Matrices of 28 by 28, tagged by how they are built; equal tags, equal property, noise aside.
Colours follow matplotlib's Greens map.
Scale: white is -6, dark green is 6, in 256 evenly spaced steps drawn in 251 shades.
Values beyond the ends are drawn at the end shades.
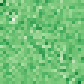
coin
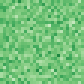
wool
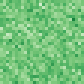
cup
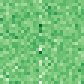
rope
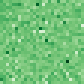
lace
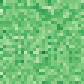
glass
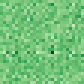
glass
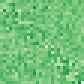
coin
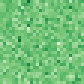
rope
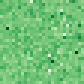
lace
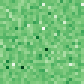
lace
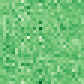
rope
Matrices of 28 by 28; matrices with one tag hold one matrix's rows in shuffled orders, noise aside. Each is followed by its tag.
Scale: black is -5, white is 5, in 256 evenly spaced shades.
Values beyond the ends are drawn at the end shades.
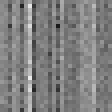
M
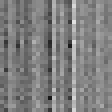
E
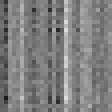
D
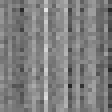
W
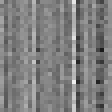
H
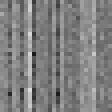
M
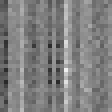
D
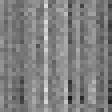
W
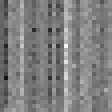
D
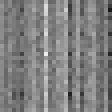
W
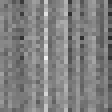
W
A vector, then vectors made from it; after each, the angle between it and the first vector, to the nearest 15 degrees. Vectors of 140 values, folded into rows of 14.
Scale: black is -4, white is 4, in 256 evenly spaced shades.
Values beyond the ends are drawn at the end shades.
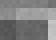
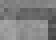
165 degrees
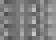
75 degrees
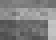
15 degrees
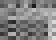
45 degrees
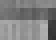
165 degrees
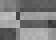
90 degrees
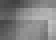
60 degrees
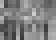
60 degrees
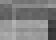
165 degrees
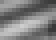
120 degrees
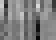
75 degrees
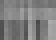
45 degrees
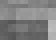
15 degrees
